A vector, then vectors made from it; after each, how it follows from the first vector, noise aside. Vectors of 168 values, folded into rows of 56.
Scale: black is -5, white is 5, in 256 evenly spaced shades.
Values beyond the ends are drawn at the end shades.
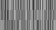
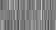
partly zeroed.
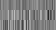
reversed, partly zeroed.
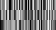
negated, scaled up.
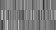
wrapped around, negated, partly zeroed.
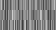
reversed.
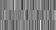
wrapped around, negated, partly zeroed.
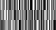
negated, scaled up.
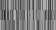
copied.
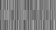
wrapped around, shrunk.
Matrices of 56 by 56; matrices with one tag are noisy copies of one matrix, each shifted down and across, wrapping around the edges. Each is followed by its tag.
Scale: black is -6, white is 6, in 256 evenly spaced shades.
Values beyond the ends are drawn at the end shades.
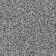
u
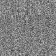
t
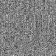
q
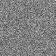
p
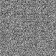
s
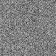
u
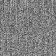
q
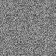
s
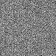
u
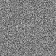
p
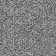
u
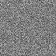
p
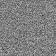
p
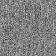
q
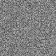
p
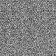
s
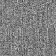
q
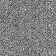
u
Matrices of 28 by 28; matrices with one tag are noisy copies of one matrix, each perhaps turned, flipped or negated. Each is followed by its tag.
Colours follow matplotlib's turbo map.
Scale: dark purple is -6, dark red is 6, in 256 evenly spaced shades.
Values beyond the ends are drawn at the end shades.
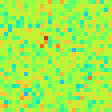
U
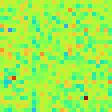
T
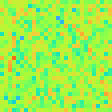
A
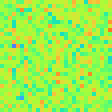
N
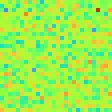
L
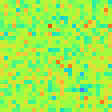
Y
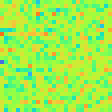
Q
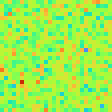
Y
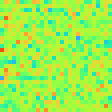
Q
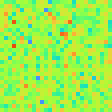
N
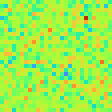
U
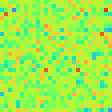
L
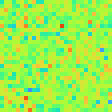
Y
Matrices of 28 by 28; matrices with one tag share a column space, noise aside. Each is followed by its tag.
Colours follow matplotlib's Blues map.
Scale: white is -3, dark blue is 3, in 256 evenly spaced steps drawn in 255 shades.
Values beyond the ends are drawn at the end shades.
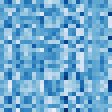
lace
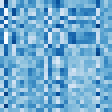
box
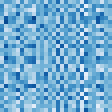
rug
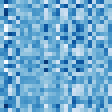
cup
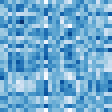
lace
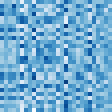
rug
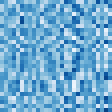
lace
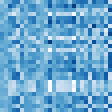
lace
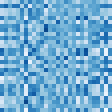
cup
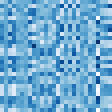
cup
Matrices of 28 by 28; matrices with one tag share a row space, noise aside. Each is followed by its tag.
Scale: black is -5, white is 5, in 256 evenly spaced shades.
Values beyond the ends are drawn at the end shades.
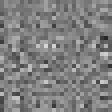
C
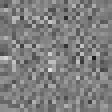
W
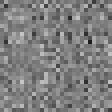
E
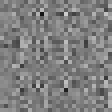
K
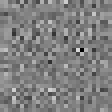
W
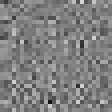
W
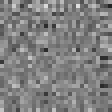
C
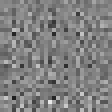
W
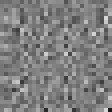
K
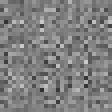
E
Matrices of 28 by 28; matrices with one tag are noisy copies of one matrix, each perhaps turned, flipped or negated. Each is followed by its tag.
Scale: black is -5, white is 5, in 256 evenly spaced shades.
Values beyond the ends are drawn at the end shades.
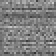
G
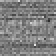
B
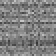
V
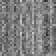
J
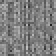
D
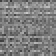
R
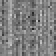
B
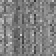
J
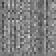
G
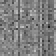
R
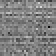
R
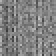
R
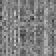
B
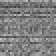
R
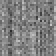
B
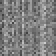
V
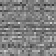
D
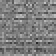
R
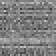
G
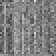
J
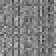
R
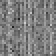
D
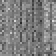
J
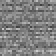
D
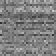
J
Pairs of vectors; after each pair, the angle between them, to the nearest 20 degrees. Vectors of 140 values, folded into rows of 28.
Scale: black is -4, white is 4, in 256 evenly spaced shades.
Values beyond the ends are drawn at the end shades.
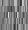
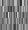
20 degrees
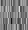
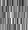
120 degrees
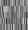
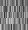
140 degrees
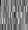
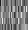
20 degrees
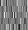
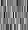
160 degrees
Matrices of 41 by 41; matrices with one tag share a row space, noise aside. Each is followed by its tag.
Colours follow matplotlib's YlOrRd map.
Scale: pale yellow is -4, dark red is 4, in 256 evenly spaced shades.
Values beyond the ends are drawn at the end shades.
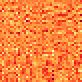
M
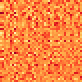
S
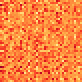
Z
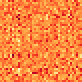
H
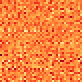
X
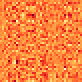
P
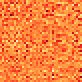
M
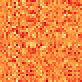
P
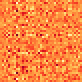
P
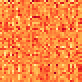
H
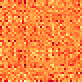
X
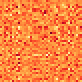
H
